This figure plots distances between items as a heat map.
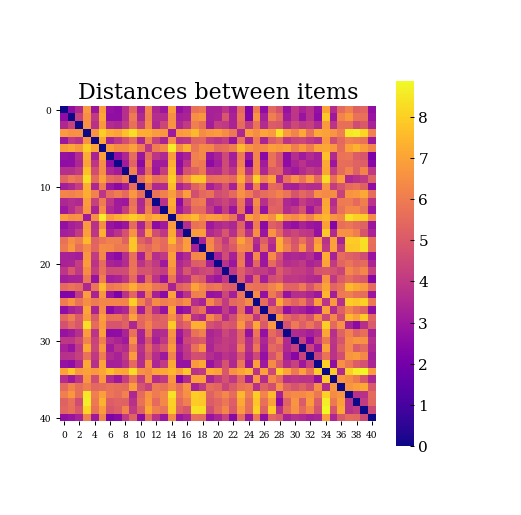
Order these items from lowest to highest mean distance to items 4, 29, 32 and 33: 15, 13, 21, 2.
15, 13, 2, 21
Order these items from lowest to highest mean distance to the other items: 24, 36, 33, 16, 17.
24, 33, 16, 36, 17
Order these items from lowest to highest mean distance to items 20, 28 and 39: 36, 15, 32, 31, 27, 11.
15, 31, 32, 11, 36, 27
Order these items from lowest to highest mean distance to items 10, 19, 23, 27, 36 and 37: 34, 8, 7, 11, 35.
7, 8, 35, 11, 34
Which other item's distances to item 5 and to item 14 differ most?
3
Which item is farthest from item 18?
39
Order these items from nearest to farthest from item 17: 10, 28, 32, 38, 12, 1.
32, 10, 12, 1, 28, 38
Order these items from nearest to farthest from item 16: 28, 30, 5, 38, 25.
30, 28, 38, 25, 5
